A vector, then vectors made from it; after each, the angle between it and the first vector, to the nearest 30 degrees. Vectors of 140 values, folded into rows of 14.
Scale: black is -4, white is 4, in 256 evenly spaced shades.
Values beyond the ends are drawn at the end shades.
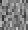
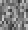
120 degrees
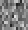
120 degrees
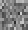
90 degrees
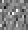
60 degrees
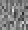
90 degrees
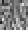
120 degrees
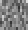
150 degrees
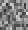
90 degrees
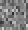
120 degrees
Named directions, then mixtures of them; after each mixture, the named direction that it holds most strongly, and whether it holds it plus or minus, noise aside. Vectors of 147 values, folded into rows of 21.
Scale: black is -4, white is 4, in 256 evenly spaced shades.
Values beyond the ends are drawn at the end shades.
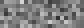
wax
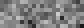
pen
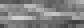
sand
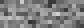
wax, plus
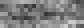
sand, minus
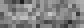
sand, plus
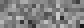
pen, plus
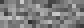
wax, plus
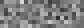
wax, plus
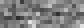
pen, minus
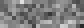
pen, plus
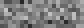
wax, minus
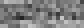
sand, minus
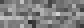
wax, plus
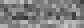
sand, minus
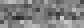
sand, minus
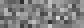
wax, minus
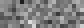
pen, minus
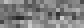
sand, minus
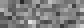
pen, minus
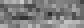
sand, minus
